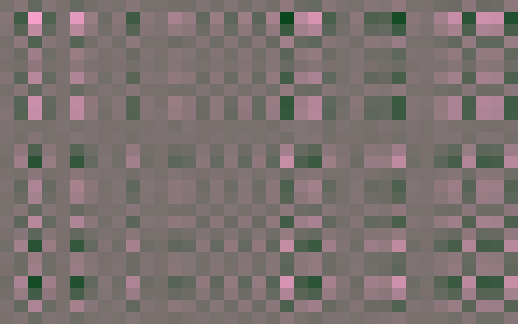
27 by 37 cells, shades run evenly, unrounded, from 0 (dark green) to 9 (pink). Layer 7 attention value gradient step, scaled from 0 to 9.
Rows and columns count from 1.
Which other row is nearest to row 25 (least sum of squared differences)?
13
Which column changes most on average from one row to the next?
3
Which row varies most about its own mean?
2
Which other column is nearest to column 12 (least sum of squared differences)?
1
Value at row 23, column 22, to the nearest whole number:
5
